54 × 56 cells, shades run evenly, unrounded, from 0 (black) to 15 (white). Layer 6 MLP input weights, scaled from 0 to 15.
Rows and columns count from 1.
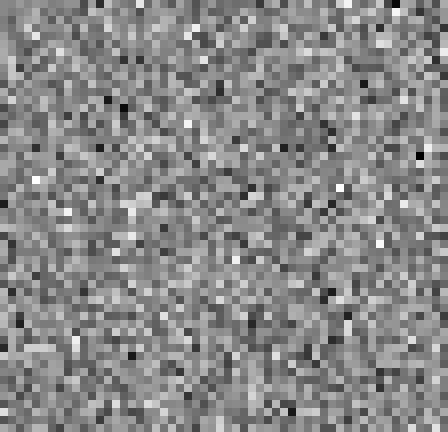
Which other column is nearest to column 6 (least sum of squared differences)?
40
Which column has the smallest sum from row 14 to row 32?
50
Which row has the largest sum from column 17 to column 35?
36
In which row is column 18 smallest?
8
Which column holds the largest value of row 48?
55
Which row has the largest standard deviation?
19
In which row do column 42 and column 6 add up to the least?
37
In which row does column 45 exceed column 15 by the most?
24
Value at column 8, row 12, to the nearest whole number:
5
